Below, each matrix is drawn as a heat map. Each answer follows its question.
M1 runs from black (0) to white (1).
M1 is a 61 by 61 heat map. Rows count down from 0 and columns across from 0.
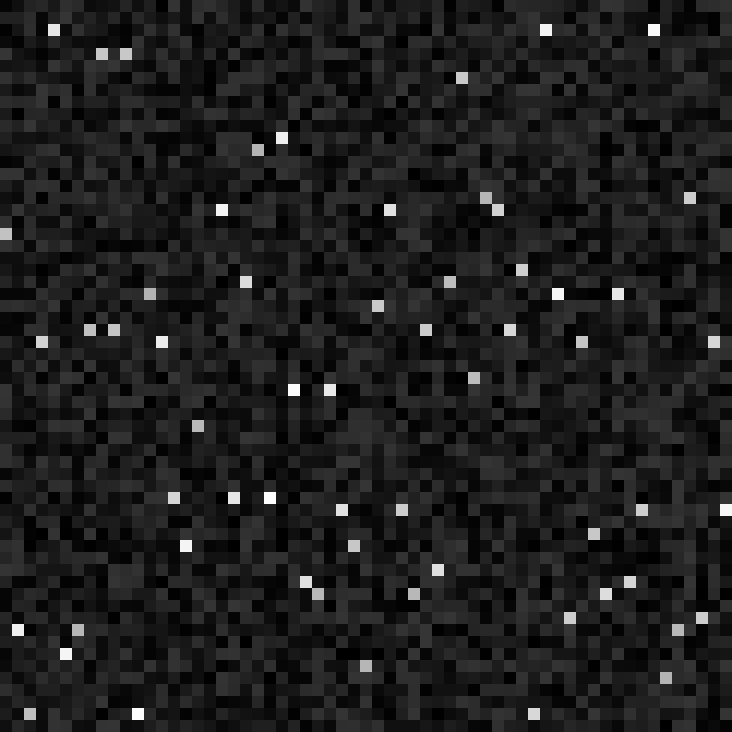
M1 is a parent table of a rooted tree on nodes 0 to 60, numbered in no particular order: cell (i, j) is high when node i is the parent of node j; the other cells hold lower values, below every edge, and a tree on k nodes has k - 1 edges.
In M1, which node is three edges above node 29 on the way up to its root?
59
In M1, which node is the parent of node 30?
55
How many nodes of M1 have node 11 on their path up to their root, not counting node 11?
3
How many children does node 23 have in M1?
2
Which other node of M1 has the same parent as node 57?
40
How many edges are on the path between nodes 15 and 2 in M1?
2
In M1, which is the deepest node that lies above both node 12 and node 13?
32
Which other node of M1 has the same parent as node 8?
10
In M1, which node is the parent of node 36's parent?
51
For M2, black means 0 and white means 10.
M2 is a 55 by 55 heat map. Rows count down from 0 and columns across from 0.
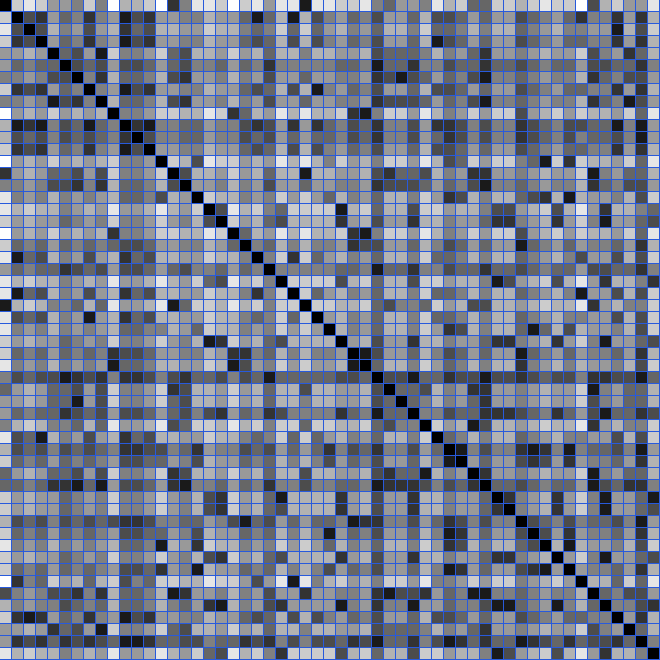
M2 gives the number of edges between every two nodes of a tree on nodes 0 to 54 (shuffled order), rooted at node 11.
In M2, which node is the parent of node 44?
37
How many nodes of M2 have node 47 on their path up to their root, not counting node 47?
3
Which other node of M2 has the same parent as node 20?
29
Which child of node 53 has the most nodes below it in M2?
31
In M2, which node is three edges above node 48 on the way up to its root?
10
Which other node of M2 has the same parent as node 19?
9
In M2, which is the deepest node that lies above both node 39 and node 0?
49
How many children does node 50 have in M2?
5
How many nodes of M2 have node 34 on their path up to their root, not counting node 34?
9
